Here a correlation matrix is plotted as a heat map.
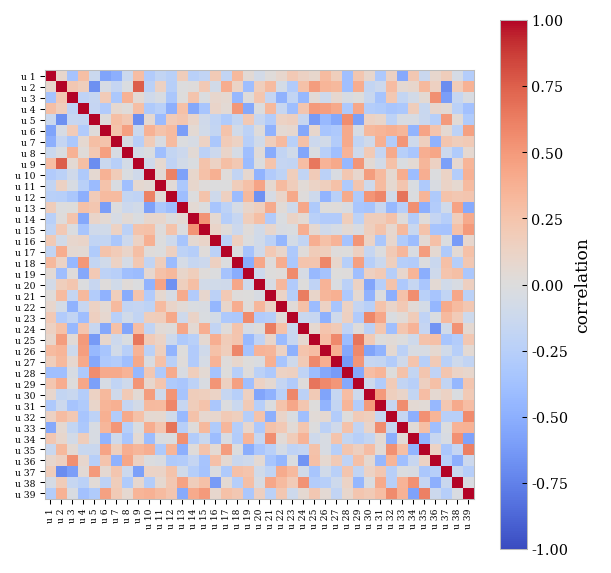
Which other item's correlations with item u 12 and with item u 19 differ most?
u 35
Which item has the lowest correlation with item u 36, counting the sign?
u 24
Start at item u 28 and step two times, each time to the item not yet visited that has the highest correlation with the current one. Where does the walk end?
u 37
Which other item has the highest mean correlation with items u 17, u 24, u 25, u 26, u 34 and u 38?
u 21
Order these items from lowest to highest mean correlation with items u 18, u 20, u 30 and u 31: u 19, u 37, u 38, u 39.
u 19, u 38, u 37, u 39
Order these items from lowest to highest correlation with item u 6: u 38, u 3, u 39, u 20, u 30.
u 38, u 20, u 3, u 30, u 39
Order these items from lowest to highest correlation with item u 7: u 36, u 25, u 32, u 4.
u 36, u 32, u 25, u 4
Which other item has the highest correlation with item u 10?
u 12
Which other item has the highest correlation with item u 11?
u 20
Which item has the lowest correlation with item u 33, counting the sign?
u 1
